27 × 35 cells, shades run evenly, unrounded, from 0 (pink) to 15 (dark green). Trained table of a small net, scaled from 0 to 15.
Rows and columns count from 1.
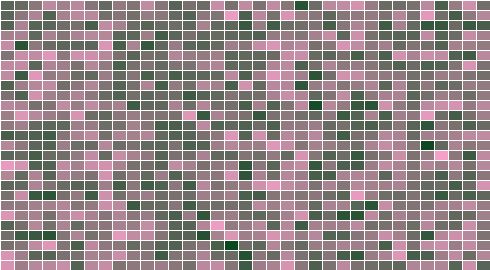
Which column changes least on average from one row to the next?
30
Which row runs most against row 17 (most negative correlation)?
1
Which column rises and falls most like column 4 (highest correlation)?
3
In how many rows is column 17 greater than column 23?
9
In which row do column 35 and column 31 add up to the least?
2
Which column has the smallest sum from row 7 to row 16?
21
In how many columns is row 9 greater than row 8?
18
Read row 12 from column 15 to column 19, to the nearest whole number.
12 5 7 8 12
